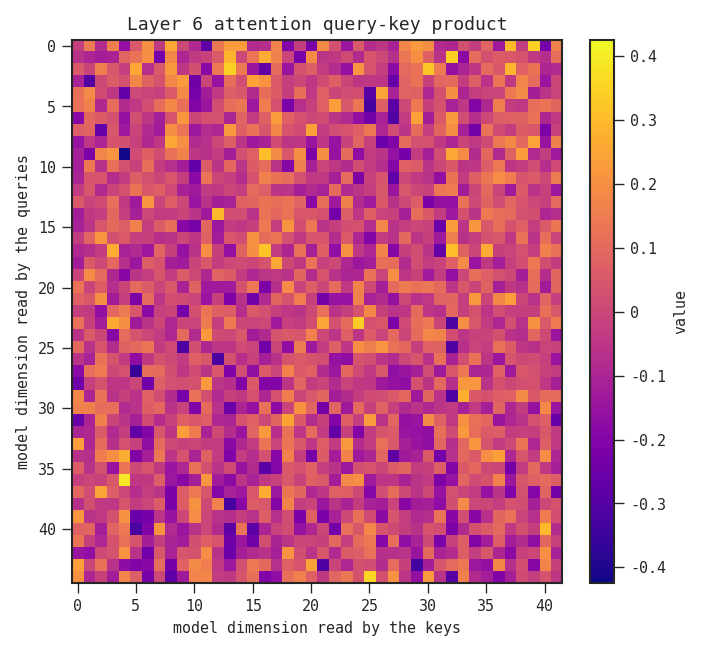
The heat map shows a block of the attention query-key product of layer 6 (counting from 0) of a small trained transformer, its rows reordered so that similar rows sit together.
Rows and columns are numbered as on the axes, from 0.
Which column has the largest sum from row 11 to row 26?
35
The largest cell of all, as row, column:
36, 4
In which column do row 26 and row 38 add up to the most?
10
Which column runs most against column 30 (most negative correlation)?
16
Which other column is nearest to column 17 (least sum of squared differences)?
14
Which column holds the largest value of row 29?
33
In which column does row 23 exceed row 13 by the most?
24
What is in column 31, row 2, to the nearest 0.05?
0.15
